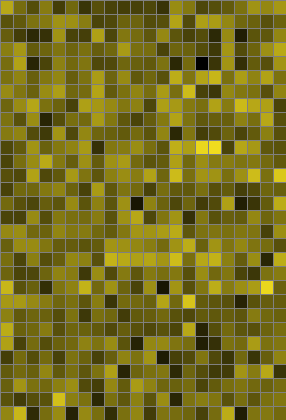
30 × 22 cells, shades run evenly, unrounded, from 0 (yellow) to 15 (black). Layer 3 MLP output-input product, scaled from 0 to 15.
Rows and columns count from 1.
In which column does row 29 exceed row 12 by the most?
14
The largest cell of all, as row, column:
5, 16
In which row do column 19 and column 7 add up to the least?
8
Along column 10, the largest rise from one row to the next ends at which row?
27
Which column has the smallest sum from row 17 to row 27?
1
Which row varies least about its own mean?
23
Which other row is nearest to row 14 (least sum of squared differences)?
20
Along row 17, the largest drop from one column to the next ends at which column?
22
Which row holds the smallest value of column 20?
13
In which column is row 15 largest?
11
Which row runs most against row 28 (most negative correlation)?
6
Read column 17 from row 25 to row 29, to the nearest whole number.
12 10 11 9 7
